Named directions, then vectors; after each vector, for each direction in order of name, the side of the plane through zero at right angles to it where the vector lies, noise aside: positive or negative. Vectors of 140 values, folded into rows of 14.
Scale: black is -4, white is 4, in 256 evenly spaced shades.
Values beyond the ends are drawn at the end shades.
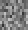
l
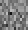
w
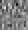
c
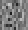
positive, negative, positive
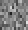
positive, positive, positive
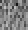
positive, positive, negative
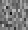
positive, negative, positive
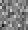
negative, positive, positive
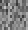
positive, positive, negative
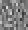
negative, positive, negative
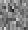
negative, negative, negative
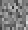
positive, positive, positive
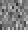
positive, positive, positive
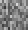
negative, negative, positive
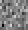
negative, positive, positive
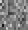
negative, positive, positive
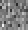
positive, negative, negative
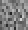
positive, negative, positive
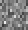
negative, positive, positive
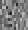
positive, negative, positive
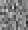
negative, negative, negative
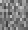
negative, negative, positive
